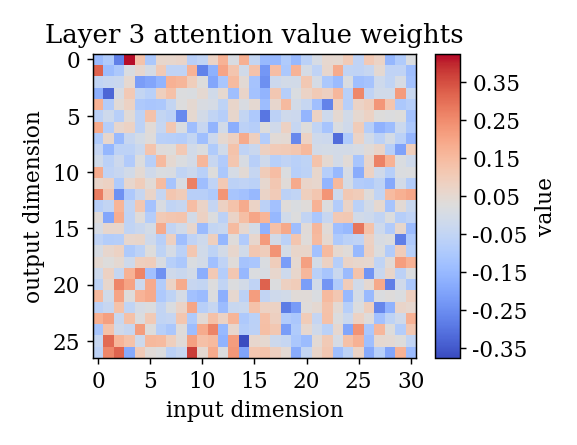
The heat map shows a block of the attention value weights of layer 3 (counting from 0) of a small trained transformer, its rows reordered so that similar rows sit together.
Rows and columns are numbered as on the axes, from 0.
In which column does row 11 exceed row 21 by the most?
9
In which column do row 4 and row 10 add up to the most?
0
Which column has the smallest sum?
28
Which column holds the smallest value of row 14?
1
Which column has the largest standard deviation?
16
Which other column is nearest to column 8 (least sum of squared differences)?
7
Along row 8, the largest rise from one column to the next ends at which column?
30
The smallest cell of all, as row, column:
25, 14
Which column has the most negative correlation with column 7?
4
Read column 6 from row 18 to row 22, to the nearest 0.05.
0 -0.25 -0.1 -0.1 -0.05
